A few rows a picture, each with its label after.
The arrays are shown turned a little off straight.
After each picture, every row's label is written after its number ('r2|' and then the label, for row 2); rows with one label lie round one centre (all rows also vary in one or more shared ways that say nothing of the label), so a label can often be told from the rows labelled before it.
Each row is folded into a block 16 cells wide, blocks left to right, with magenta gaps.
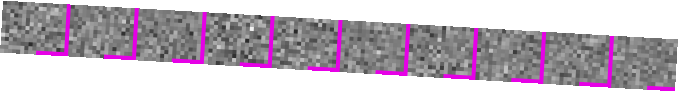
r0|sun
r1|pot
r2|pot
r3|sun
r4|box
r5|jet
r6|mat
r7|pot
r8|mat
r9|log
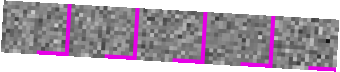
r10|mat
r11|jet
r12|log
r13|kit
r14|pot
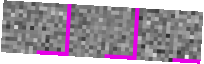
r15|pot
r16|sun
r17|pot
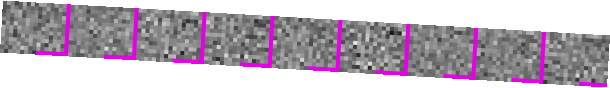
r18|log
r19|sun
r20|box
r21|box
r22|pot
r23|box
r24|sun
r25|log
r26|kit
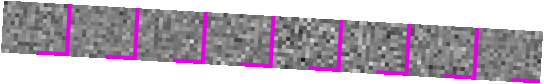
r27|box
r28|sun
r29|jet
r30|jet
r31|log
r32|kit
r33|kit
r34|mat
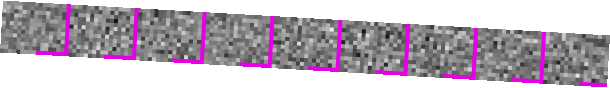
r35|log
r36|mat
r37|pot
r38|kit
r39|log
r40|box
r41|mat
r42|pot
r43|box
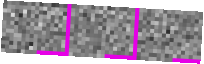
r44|sun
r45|sun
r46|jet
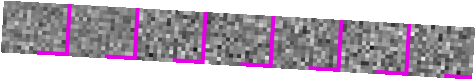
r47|box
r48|mat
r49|log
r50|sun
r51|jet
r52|pot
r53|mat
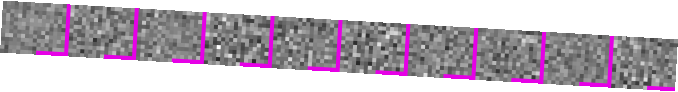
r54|mat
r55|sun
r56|pot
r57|jet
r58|sun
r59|jet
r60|pot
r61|jet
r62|sun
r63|sun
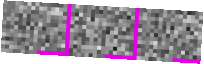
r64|mat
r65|pot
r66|pot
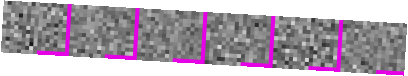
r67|kit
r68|pot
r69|pot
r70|sun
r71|mat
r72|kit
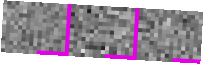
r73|kit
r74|sun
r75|kit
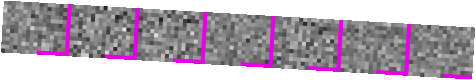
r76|kit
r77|kit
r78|box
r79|kit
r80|kit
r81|log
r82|log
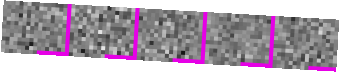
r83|kit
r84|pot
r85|log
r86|box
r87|pot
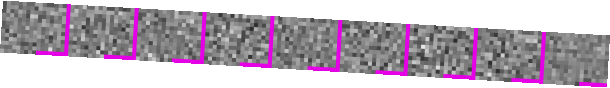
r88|log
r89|mat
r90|kit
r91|pot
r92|box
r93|kit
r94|kit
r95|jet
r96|jet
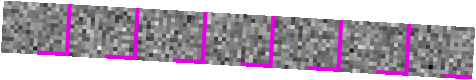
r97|mat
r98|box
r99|sun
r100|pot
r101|log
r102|kit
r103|jet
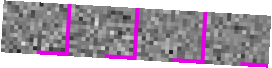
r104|box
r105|box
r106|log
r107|box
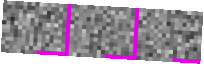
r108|sun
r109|kit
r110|pot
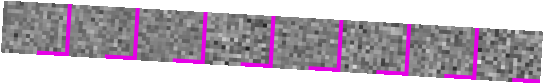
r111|box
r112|kit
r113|mat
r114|kit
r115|sun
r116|mat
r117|log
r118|pot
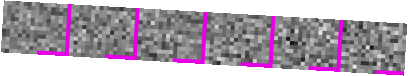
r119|sun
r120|box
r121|box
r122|log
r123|jet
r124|sun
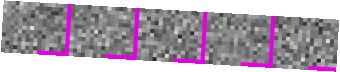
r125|log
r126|log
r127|pot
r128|mat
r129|kit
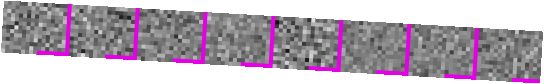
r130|log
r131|kit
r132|kit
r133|pot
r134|log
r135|jet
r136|sun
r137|sun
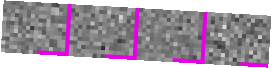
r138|kit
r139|mat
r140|sun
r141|log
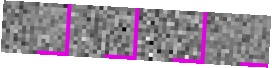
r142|jet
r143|pot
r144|log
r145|pot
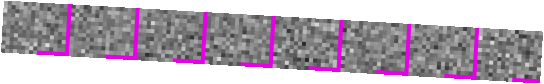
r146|jet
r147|sun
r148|jet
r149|mat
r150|mat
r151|sun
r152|box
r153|log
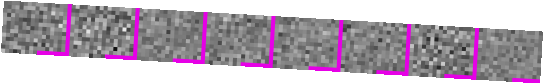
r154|log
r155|kit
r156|jet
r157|log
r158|pot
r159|kit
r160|pot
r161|jet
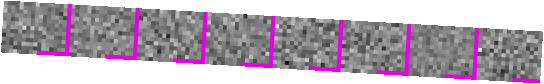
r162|kit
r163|mat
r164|jet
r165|box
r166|jet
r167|log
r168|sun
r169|kit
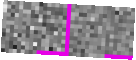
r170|mat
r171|log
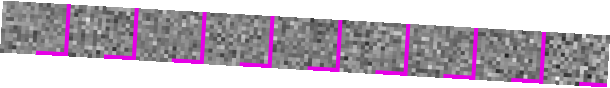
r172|sun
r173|sun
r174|jet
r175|kit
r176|log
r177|kit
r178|sun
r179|pot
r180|sun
